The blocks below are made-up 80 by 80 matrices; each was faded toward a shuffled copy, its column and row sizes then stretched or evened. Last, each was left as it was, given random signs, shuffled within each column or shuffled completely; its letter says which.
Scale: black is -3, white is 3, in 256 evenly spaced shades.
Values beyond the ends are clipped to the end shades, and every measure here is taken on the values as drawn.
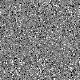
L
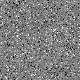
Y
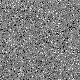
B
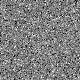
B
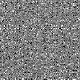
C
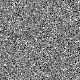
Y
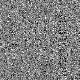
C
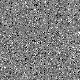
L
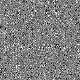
L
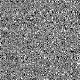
C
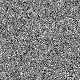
B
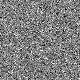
B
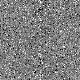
Y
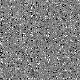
C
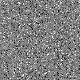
Y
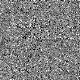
L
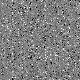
Y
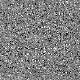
L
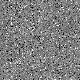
Y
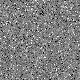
B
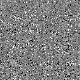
L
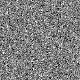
Y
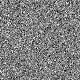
B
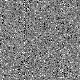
Y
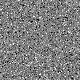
B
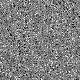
Y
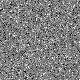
B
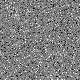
B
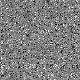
C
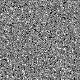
Y
